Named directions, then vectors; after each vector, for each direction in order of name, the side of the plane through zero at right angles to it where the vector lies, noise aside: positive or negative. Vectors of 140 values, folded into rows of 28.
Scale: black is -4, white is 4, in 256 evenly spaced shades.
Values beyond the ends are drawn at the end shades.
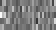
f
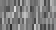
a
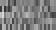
positive, positive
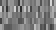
positive, positive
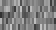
negative, negative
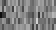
positive, negative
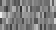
positive, positive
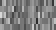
negative, positive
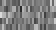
positive, positive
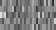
negative, positive
